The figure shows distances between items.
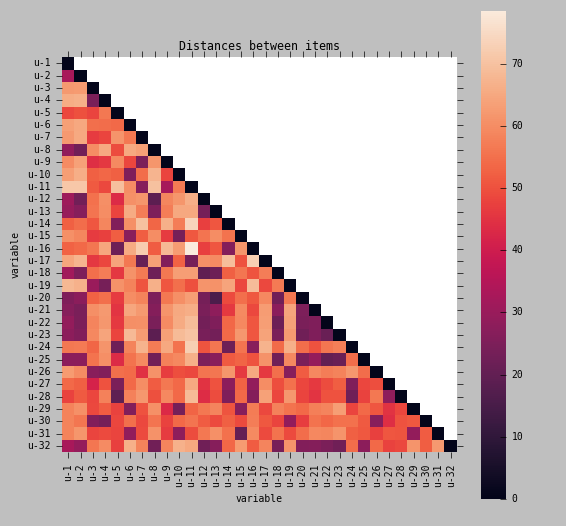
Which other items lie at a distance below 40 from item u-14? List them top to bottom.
u-5, u-16, u-24, u-27, u-28
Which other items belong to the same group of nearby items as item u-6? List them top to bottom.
u-10, u-15, u-29, u-31
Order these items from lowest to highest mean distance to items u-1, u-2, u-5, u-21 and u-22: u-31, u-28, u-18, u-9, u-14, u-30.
u-18, u-28, u-14, u-30, u-31, u-9
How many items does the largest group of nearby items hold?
12
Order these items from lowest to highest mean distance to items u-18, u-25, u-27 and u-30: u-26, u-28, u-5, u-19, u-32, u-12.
u-12, u-32, u-5, u-28, u-26, u-19
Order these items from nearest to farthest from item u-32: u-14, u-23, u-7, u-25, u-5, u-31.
u-23, u-25, u-5, u-14, u-7, u-31
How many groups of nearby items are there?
5
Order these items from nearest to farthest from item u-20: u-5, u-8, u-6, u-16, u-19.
u-8, u-5, u-16, u-19, u-6
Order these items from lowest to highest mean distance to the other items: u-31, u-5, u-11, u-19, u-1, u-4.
u-5, u-1, u-31, u-4, u-19, u-11
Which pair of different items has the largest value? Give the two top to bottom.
u-11, u-16
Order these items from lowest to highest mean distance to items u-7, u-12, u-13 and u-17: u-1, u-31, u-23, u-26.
u-23, u-1, u-26, u-31
